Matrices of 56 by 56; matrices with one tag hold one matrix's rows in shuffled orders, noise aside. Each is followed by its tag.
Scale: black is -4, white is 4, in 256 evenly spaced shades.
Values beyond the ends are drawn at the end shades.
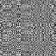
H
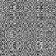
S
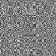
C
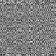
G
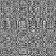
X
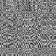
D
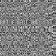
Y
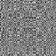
C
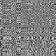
H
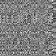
Y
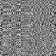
H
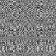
S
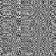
H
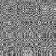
D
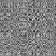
X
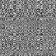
S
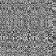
Y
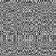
D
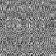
G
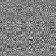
G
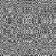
D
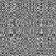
S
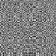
C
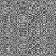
X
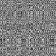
G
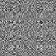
S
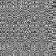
Y
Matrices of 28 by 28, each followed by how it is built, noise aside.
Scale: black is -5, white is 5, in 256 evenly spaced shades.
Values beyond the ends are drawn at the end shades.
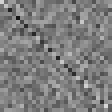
diagonal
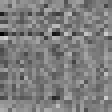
low rank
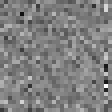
uneven columns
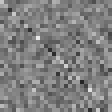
diagonal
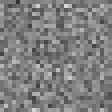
blocks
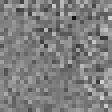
upper triangular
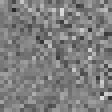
upper triangular
